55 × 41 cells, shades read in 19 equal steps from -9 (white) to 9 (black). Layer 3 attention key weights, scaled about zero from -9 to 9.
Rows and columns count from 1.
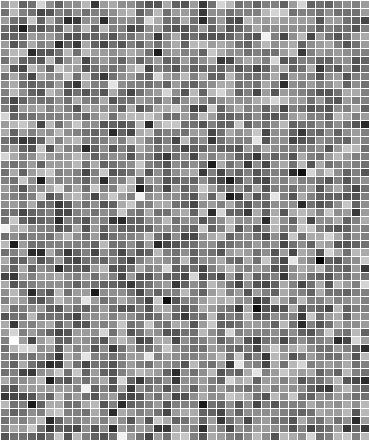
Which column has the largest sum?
13
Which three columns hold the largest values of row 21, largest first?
24, 28, 30
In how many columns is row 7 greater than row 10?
13
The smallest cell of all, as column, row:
2, 43
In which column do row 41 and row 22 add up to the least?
6
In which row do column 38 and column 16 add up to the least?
15
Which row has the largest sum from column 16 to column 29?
23
